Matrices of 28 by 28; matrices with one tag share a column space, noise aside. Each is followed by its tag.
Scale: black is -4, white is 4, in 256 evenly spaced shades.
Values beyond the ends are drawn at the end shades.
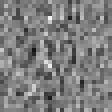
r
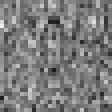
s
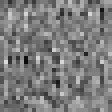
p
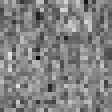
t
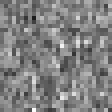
r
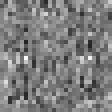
p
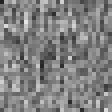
t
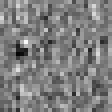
r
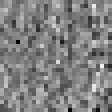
s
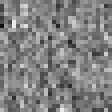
s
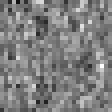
t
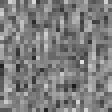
t
